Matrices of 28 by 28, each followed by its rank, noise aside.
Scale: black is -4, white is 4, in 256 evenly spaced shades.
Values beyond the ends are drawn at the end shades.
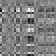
one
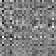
three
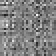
four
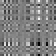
one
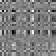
one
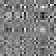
two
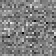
six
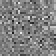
six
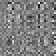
three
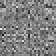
six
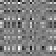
one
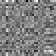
three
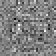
six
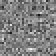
six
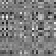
two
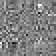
four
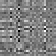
two
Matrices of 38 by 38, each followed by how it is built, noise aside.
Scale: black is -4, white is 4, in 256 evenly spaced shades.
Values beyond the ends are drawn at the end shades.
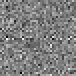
low rank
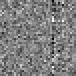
uneven columns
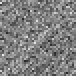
Hankel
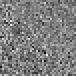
lower triangular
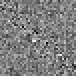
banded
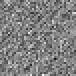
Hankel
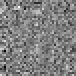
low rank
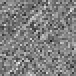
Hankel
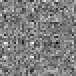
low rank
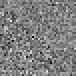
lower triangular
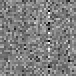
uneven columns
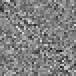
banded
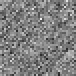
Hankel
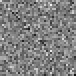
diagonal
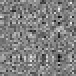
low rank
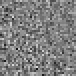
lower triangular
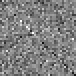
diagonal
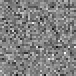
uneven rows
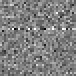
uneven rows
